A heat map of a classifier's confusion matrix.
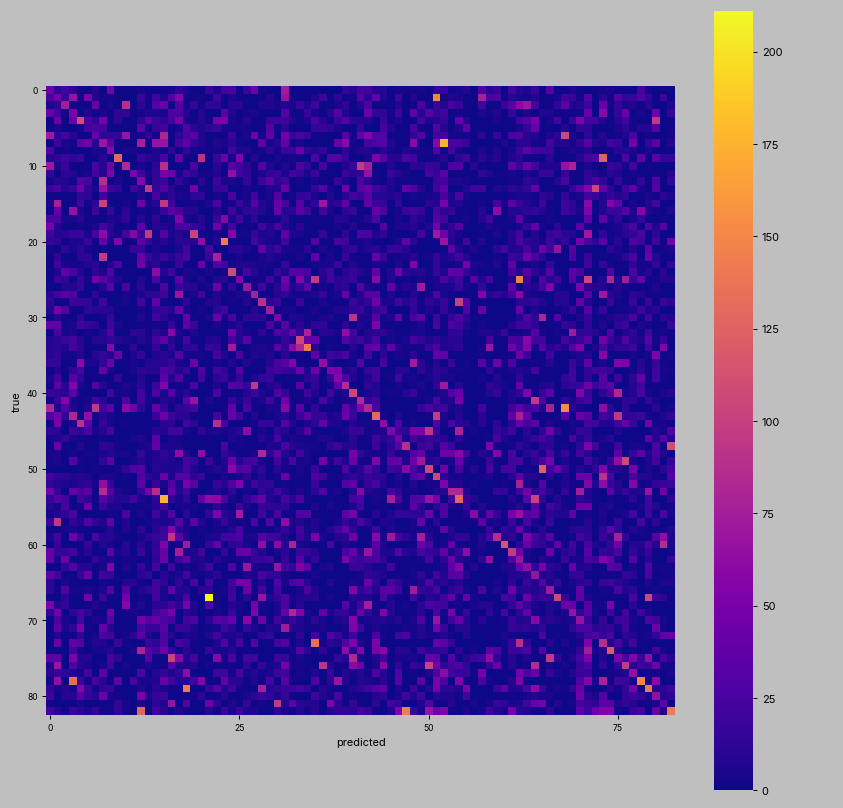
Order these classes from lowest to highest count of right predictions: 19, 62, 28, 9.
62, 28, 19, 9
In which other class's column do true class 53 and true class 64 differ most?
14
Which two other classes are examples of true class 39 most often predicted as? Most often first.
27, 52
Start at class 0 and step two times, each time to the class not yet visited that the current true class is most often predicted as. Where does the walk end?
43
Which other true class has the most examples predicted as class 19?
41
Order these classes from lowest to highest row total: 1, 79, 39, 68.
68, 39, 1, 79
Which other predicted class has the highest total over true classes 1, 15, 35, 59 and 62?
51
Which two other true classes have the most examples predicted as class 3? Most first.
78, 43
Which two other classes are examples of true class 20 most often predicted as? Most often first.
23, 52
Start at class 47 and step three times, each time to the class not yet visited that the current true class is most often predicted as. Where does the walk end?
7
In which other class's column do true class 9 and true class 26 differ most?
73
